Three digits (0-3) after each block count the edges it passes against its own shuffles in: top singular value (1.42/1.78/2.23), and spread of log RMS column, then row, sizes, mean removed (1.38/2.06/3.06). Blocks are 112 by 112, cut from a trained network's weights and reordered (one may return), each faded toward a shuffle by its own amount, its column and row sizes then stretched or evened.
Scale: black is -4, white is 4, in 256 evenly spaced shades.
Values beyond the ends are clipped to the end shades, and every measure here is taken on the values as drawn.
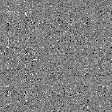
1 2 2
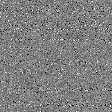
0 0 2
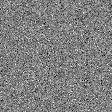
0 0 0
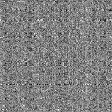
2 0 2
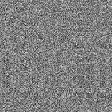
3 1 0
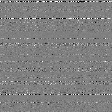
3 0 3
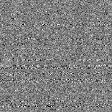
2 0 3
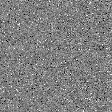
0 0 1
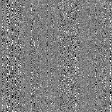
1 3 0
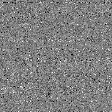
0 1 2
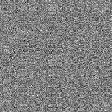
3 0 1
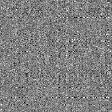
2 1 2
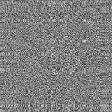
3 0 2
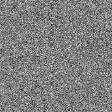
1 2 0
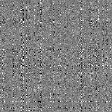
1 3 2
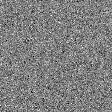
0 0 1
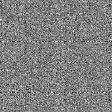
1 0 2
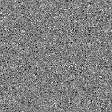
2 1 1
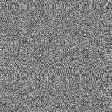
3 0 1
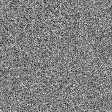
0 0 1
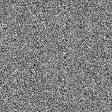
1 2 0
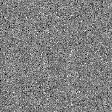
0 1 1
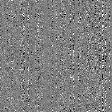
0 3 1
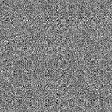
3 1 2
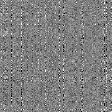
2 3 1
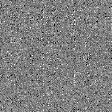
1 2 1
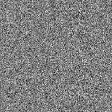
2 2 0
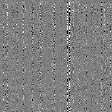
2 3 1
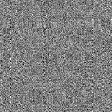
3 2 0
